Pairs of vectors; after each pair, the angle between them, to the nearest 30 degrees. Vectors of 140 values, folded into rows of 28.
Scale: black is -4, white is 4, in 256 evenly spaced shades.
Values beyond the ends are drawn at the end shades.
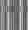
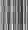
120 degrees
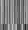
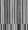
60 degrees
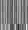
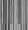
120 degrees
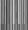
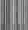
30 degrees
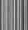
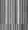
60 degrees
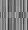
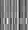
90 degrees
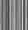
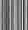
30 degrees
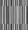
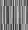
30 degrees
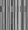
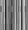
60 degrees
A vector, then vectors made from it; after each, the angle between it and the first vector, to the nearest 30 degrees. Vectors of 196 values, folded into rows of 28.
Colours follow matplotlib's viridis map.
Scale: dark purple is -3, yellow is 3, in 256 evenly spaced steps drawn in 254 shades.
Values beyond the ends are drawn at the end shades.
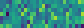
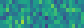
90 degrees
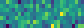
120 degrees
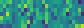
150 degrees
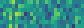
90 degrees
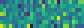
60 degrees
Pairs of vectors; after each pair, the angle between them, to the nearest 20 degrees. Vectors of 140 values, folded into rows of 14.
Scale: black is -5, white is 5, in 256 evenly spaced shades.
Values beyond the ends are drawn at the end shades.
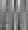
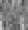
80 degrees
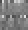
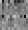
160 degrees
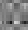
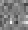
140 degrees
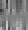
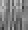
120 degrees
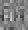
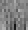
100 degrees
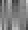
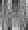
20 degrees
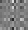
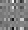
20 degrees
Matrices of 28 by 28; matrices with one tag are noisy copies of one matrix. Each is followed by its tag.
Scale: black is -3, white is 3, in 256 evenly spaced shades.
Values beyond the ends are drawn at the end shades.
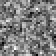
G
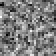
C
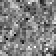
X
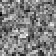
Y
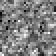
Y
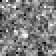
Y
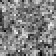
Y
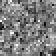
X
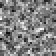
C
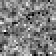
G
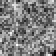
X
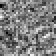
C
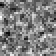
C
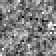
Y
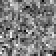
X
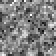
Y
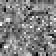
G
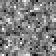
G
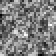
Y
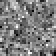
X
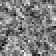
G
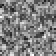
C
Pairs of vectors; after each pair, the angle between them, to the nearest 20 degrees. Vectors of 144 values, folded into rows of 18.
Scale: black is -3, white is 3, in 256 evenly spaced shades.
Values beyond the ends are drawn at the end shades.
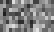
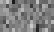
120 degrees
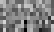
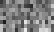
160 degrees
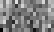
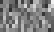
80 degrees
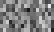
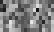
120 degrees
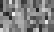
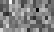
40 degrees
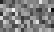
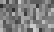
120 degrees
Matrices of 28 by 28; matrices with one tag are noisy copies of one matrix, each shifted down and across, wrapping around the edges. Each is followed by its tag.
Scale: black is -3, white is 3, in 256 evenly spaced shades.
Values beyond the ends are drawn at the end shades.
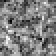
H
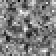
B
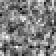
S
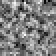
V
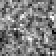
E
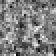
B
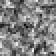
H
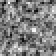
S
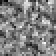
V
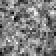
H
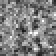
B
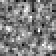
S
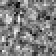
V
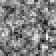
V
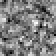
V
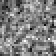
E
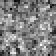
B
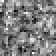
S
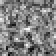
B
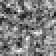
B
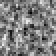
S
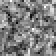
H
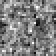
E
